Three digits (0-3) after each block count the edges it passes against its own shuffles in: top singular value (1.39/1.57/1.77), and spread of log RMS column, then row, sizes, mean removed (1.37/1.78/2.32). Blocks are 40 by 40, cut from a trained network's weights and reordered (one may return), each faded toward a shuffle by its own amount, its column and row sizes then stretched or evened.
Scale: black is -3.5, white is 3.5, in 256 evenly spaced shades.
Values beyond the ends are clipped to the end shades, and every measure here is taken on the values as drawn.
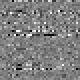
2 0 3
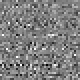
0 1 3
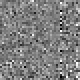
1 2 1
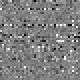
1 0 3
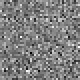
0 0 2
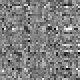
3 2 2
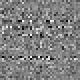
2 1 3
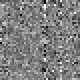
1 2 0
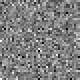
1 1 2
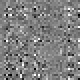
3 3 2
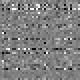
3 2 3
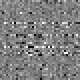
3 0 3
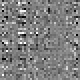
3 3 2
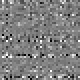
1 2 3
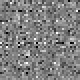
1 1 2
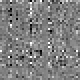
1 3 2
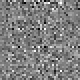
3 2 2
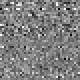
0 0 3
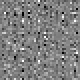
0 3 0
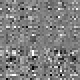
3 3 3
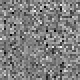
0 2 0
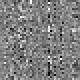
2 3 0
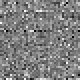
2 1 2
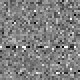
2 0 1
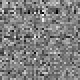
2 1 2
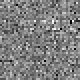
0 0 2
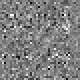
0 2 2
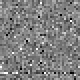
0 0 0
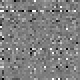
2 2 2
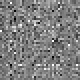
1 3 1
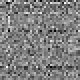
3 1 2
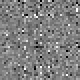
0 2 1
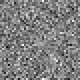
1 0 0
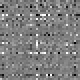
3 2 3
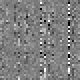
3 3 0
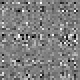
3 3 3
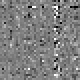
2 3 1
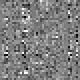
1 3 1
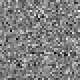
0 0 1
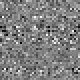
0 0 3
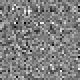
2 2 1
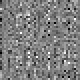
2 3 0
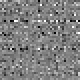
1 2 3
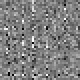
1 3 1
